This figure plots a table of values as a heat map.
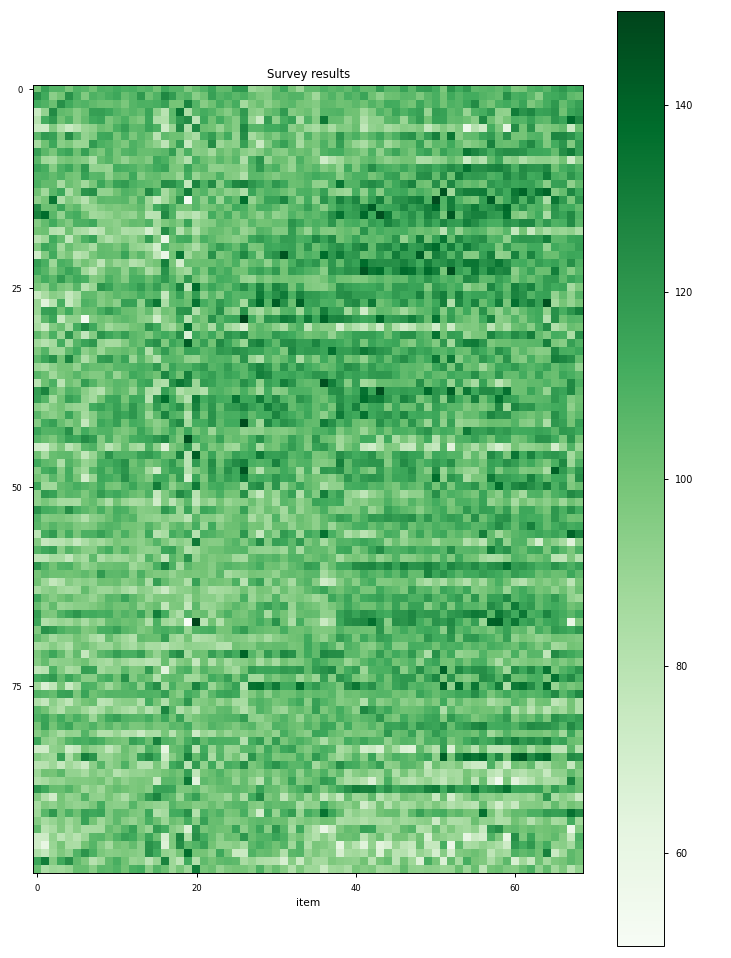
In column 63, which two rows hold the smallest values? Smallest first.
57, 85
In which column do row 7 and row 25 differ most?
28
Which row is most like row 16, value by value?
38
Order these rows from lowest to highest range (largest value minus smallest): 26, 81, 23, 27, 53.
53, 81, 26, 23, 27
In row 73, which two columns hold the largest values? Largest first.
51, 64
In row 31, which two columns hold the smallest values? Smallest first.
19, 6
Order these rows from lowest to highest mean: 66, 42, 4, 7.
7, 4, 42, 66
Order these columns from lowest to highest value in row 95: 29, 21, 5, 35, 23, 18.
5, 23, 35, 29, 21, 18
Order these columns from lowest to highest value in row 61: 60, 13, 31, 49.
31, 13, 60, 49
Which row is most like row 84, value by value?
13
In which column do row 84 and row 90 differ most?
60
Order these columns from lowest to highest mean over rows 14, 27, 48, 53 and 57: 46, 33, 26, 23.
23, 33, 46, 26
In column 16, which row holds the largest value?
39
